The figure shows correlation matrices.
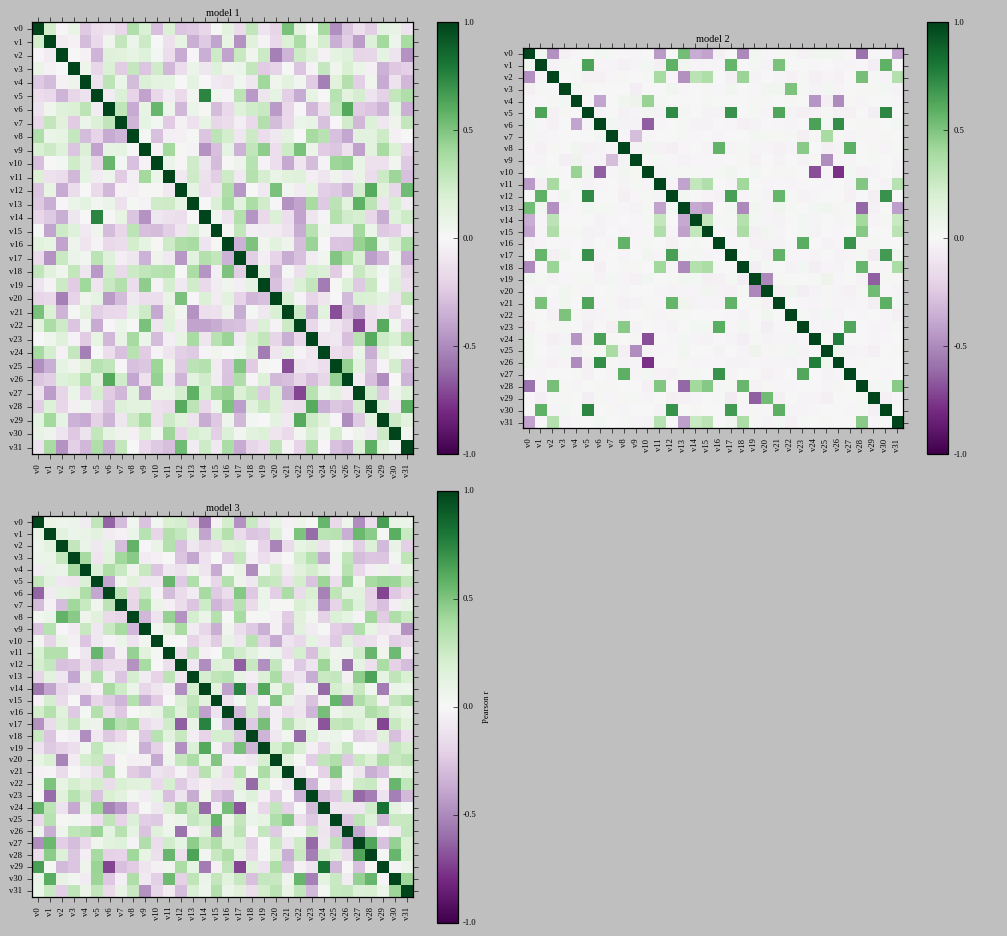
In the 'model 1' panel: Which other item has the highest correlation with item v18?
v16
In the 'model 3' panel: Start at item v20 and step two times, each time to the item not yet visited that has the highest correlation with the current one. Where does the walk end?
v25
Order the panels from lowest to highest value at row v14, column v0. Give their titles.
model 3, model 2, model 1
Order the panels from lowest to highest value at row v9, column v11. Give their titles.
model 2, model 3, model 1
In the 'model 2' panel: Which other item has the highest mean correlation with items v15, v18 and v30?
v28
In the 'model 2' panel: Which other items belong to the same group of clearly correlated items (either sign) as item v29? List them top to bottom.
v19, v20
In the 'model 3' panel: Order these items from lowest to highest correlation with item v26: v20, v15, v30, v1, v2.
v15, v1, v20, v30, v2
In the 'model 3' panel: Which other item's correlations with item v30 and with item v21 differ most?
v28
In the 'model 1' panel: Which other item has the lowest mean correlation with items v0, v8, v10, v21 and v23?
v25
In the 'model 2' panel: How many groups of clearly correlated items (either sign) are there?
7
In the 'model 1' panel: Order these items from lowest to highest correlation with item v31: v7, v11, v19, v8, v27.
v11, v19, v8, v27, v7
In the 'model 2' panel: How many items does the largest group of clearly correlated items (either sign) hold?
9
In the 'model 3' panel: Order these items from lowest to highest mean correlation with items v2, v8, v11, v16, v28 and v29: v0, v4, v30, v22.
v4, v22, v0, v30
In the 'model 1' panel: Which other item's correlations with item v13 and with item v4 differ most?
v27
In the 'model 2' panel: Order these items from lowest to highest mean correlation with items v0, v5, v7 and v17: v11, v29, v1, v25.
v11, v29, v25, v1
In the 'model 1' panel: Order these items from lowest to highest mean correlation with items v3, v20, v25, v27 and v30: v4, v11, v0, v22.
v22, v0, v4, v11
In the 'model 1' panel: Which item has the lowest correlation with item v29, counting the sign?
v26
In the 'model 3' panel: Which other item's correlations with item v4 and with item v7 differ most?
v24
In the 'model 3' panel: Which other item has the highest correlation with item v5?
v11
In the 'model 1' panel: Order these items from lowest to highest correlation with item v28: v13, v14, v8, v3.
v14, v3, v8, v13
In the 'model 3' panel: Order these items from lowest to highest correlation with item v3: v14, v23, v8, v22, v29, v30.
v29, v14, v30, v22, v23, v8
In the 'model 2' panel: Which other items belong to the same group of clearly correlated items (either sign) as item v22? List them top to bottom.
v3
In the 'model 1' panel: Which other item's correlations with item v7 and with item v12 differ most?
v20
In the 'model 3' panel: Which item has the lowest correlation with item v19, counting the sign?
v12
